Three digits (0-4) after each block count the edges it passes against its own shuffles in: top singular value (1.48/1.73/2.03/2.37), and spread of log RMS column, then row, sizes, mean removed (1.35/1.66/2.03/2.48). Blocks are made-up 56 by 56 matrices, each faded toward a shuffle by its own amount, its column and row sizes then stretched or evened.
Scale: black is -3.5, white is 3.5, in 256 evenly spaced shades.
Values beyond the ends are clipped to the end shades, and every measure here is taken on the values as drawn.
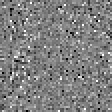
0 3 1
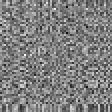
4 2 2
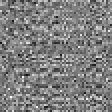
4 1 3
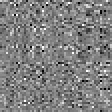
3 2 3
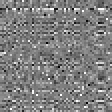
4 1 3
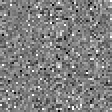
1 1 0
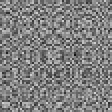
4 0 2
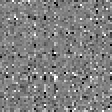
2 3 2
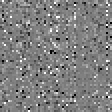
1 4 1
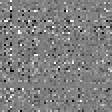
2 3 4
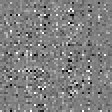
1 3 3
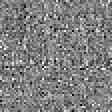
1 1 2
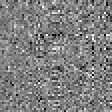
3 3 1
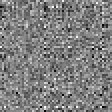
3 3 2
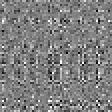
4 4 4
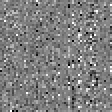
0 4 0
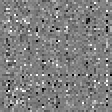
1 4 2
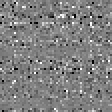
2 3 4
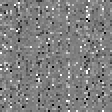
0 4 0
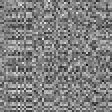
4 3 1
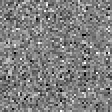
0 2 2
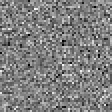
2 1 0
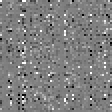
0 4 3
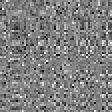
4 1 1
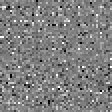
1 2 3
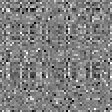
4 1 2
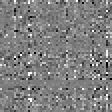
2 3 4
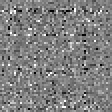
1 3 4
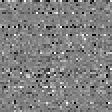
1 1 4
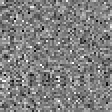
2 0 1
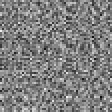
3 2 2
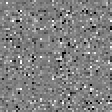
1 2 2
